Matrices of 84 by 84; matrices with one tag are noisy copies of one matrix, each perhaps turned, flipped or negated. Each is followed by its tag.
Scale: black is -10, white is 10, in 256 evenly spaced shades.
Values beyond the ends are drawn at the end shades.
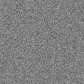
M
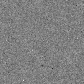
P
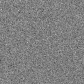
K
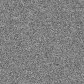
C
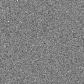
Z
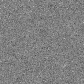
P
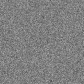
Z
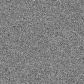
Z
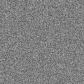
K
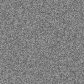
M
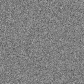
M
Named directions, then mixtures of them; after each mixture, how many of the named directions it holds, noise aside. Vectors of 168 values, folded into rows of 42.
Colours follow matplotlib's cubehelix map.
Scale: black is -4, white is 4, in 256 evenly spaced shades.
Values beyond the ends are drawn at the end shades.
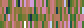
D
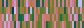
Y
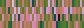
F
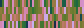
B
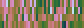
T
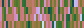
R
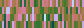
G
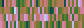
three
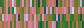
three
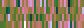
one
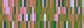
three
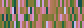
one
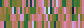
three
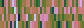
four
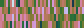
four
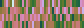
two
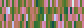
three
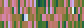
two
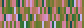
three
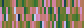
four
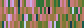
four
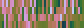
one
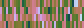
one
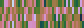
four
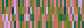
one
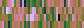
three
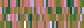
two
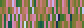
three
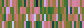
three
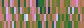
four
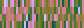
four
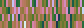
two
